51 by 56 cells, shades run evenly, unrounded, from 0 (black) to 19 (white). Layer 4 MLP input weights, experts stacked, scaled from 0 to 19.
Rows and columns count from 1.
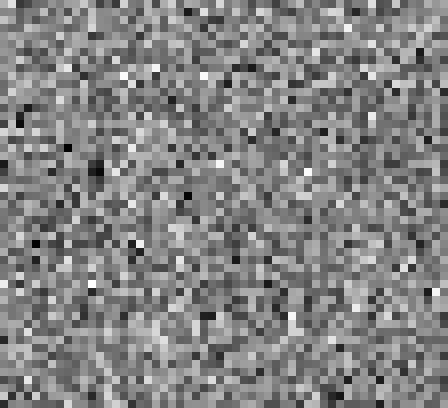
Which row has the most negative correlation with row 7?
48
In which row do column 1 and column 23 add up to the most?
36
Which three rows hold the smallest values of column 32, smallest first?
9, 18, 29
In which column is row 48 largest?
4
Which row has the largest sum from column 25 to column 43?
21
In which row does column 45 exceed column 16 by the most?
39
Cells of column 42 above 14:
7
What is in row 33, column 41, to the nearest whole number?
9
